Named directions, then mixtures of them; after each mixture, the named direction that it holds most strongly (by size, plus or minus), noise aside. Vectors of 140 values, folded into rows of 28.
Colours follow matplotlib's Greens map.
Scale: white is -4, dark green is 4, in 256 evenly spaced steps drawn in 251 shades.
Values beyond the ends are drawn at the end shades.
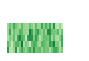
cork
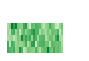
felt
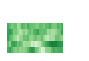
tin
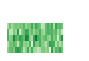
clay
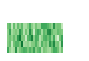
cork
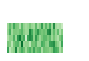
cork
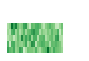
felt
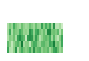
cork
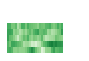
tin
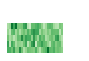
felt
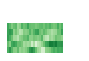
tin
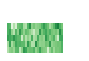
felt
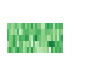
clay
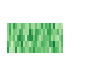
cork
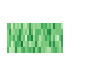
cork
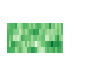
tin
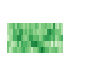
tin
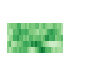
tin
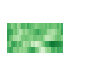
tin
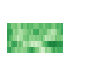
tin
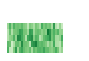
cork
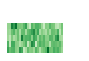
felt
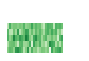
clay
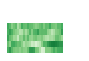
tin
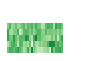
clay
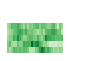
tin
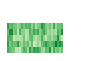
clay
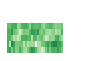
tin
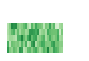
felt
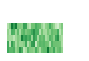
felt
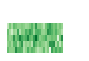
clay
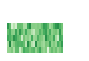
felt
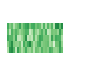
cork
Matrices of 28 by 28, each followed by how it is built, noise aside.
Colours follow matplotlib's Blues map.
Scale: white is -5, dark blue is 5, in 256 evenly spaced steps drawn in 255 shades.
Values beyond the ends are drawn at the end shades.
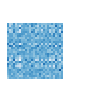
low rank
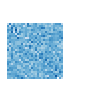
banded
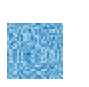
blocks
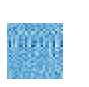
low rank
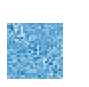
banded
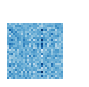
low rank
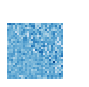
upper triangular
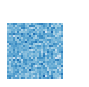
repeating rows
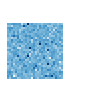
sparse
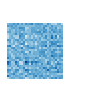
low rank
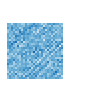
Hankel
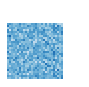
repeating rows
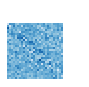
banded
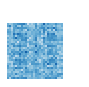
blocks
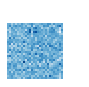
low rank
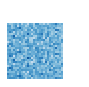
repeating rows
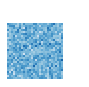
noise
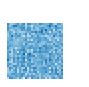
low rank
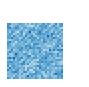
Hankel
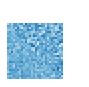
upper triangular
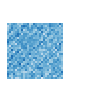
Hankel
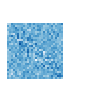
banded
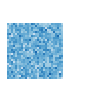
noise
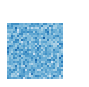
noise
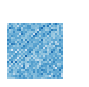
Hankel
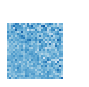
upper triangular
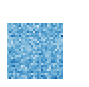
blocks
